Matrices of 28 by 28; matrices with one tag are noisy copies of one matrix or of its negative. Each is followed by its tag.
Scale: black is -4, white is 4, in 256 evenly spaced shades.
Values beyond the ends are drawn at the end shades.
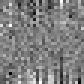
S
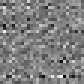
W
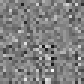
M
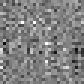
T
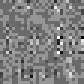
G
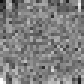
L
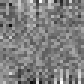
S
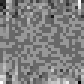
L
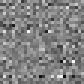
W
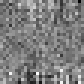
S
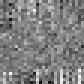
S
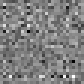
W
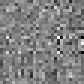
G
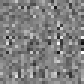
G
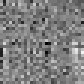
T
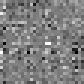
T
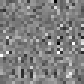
G
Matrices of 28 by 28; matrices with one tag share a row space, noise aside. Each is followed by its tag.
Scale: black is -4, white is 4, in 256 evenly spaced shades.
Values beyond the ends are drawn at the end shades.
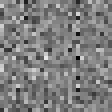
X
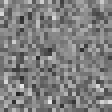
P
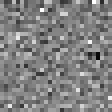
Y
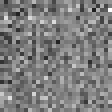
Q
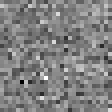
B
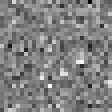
Y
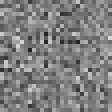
Q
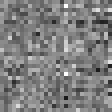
B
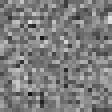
B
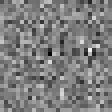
Y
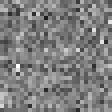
Q
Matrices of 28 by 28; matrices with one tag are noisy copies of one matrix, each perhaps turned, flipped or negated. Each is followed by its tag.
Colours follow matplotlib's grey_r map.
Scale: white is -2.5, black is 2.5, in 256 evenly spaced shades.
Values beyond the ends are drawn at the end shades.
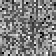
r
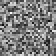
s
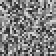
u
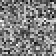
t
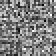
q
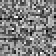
q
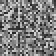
r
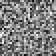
t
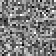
q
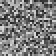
u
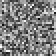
t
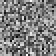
t
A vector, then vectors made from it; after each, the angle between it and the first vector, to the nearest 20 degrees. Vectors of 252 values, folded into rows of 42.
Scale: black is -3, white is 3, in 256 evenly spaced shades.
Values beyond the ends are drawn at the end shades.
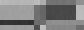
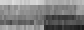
60 degrees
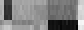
80 degrees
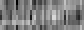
120 degrees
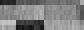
100 degrees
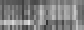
140 degrees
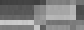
160 degrees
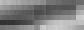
60 degrees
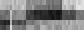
60 degrees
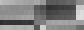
20 degrees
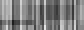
60 degrees
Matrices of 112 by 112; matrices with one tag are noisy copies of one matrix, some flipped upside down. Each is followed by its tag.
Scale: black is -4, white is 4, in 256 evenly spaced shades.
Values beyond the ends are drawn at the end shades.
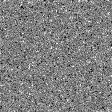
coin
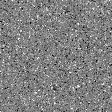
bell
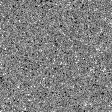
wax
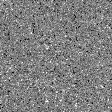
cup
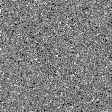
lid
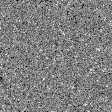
wax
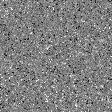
cup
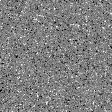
bell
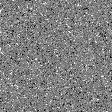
lid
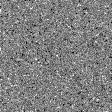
lid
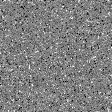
coin
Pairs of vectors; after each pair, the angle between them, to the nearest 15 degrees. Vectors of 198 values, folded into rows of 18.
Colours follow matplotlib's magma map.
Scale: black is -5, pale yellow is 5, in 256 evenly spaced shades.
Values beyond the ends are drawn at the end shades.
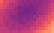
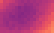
15 degrees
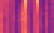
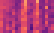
30 degrees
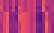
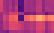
120 degrees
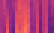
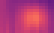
75 degrees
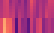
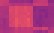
105 degrees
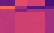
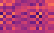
120 degrees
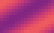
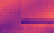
60 degrees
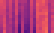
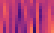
75 degrees
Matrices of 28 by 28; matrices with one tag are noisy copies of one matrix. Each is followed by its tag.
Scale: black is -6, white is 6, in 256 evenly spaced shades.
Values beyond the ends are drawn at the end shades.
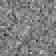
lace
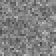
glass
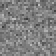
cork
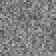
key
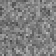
glass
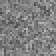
glass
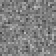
cork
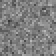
glass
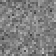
lace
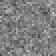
glass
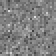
lace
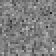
glass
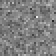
glass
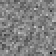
lace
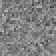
cork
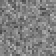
glass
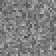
key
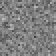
cork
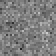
glass
